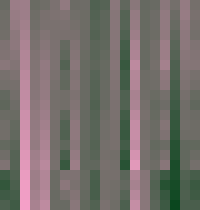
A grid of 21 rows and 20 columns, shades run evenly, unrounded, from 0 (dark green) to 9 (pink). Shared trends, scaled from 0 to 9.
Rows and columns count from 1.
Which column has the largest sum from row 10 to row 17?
3
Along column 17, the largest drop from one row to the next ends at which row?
18
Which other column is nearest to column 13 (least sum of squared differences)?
10
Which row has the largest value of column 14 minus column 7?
17
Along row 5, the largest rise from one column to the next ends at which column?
14
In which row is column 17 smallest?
19
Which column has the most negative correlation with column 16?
15
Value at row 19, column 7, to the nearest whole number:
5
